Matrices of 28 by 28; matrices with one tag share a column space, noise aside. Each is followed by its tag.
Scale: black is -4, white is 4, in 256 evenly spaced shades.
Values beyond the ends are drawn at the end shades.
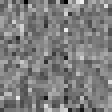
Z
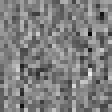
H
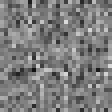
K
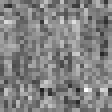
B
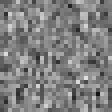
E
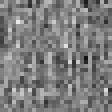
B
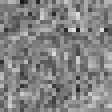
E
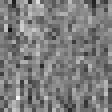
Z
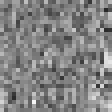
E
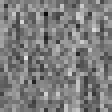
H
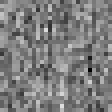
H
